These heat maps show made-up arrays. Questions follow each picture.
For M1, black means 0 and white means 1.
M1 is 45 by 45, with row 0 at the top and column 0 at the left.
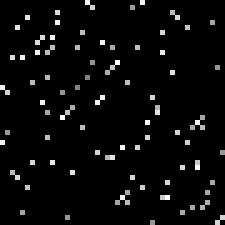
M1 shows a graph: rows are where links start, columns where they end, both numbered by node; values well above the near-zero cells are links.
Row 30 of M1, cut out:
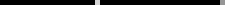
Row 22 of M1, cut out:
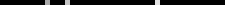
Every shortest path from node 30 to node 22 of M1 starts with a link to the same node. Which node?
node 44
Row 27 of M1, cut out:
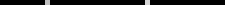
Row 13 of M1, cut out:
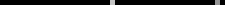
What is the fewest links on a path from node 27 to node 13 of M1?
3
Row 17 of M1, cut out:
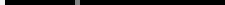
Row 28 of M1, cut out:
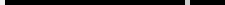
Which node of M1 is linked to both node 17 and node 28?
node 0
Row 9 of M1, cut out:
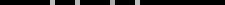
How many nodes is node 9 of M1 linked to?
4
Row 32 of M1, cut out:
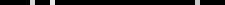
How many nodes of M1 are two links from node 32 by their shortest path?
5
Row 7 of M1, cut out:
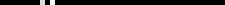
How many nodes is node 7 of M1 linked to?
2
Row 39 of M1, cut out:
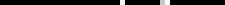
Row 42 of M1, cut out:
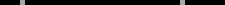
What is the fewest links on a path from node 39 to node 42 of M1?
3
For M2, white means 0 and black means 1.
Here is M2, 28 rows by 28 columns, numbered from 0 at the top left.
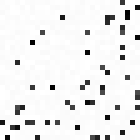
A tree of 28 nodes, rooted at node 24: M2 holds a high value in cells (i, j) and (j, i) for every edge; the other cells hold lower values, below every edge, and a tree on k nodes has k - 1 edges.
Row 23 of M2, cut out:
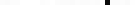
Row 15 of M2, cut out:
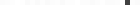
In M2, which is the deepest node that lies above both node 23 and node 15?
21
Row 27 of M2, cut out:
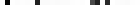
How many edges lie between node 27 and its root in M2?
5
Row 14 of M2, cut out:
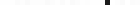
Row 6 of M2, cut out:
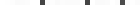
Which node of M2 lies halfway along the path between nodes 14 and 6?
18
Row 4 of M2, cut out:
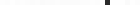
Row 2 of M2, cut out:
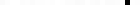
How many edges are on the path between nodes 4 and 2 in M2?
4
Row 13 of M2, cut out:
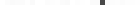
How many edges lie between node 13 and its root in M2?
4
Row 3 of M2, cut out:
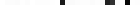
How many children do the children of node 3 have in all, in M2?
2
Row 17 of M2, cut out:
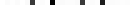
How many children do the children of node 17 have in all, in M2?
2
